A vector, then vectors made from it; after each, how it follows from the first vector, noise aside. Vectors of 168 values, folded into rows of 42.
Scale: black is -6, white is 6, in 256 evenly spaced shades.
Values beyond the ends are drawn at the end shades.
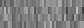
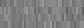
shrunk.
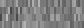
reversed.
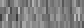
reversed.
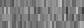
copied.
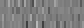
wrapped around, partly zeroed.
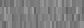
shrunk.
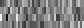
reversed, negated, scaled up.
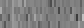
wrapped around, negated, partly zeroed.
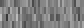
reversed, negated.
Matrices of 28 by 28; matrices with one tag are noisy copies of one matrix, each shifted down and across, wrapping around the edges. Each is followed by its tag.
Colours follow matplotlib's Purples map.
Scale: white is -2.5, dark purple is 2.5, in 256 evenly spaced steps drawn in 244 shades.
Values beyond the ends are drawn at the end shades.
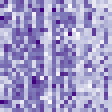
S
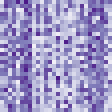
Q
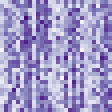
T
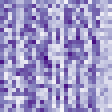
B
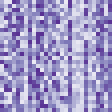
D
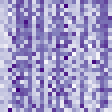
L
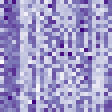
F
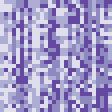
T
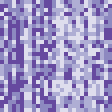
S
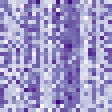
F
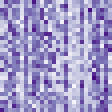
D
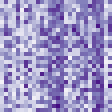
Q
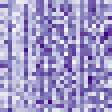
D
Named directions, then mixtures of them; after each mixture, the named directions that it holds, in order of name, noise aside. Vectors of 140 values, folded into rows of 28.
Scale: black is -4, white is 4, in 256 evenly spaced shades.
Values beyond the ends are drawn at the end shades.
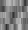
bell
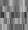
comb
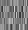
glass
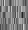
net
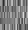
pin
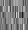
glass, net.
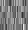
net.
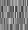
glass.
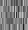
glass, net, pin.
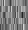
net.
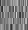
glass.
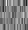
bell, pin.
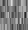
comb, pin.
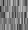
comb, net, pin.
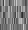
net.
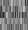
comb, glass, net.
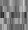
comb.
